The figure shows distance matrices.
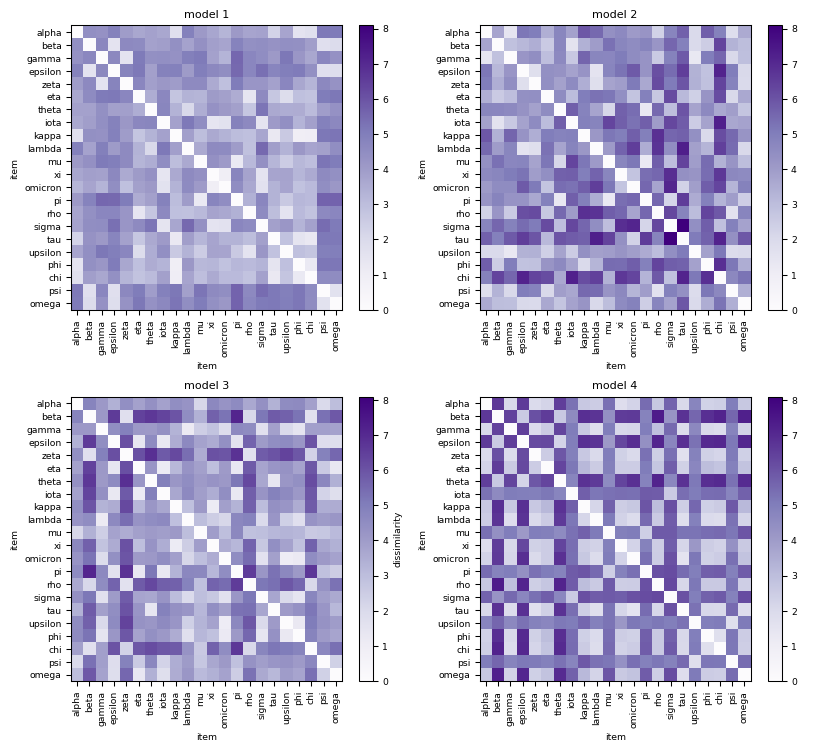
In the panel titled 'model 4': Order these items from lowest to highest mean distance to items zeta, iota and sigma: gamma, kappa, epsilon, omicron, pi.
gamma, omicron, kappa, epsilon, pi
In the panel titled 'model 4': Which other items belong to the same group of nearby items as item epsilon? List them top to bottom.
beta, theta
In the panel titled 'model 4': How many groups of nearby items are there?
5
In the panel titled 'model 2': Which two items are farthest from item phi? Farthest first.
chi, rho
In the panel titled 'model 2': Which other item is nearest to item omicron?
tau
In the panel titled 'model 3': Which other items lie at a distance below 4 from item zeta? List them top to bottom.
beta, mu, rho, chi
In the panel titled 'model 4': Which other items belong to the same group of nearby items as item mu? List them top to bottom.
pi
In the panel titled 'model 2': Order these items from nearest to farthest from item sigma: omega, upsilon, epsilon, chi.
chi, omega, upsilon, epsilon
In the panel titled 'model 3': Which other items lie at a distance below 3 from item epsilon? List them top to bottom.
eta, iota, pi, psi, omega
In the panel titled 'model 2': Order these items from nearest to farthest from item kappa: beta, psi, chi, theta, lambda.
beta, lambda, theta, psi, chi
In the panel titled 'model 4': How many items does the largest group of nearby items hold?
13
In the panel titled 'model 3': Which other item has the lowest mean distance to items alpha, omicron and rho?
mu
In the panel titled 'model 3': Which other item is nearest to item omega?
eta
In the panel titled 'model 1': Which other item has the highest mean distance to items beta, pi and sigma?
gamma
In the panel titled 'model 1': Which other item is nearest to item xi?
omicron
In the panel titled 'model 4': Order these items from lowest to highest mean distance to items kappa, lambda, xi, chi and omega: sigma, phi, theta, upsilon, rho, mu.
phi, rho, upsilon, mu, sigma, theta
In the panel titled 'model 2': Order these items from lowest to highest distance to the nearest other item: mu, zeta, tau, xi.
mu, zeta, tau, xi
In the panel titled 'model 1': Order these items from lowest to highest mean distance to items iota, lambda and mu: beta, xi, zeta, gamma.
xi, beta, zeta, gamma
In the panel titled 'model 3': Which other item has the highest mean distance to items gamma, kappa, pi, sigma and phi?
zeta
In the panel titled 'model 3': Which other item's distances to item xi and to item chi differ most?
kappa
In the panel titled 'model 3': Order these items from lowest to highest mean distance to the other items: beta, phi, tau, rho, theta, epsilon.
phi, epsilon, tau, theta, rho, beta
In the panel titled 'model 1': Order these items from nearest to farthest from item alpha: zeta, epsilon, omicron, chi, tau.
chi, tau, omicron, zeta, epsilon
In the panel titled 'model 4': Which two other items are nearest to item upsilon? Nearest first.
psi, xi
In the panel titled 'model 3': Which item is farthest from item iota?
beta
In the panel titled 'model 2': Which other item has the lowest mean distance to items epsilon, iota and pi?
omega
